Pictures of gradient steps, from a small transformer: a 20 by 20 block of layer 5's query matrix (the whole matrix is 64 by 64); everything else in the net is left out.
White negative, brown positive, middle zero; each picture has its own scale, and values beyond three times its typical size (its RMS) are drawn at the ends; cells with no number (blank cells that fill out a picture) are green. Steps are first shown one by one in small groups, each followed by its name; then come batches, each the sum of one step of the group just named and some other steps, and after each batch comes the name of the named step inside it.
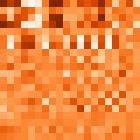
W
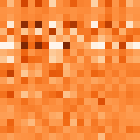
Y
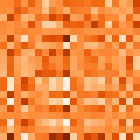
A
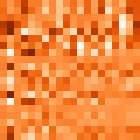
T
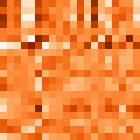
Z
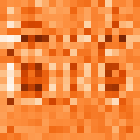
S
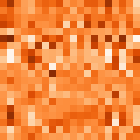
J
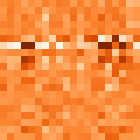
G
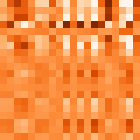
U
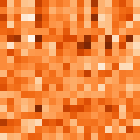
Z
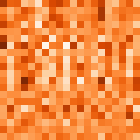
W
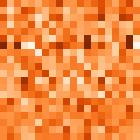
W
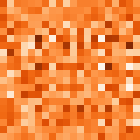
S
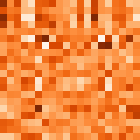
Z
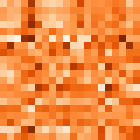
S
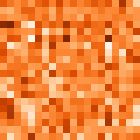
J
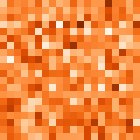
U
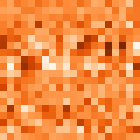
G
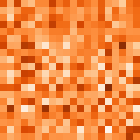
W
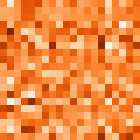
T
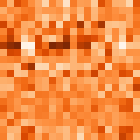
U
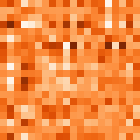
A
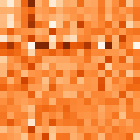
Y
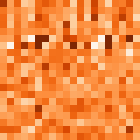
Z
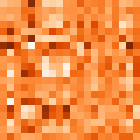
T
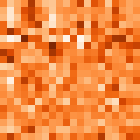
S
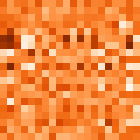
T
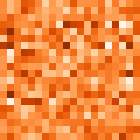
T
